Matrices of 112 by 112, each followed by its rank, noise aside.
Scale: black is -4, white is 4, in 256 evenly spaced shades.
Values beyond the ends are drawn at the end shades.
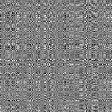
four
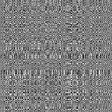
four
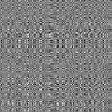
three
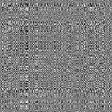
four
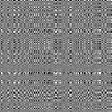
two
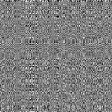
six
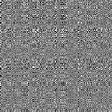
six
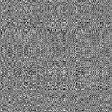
six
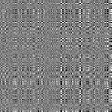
two
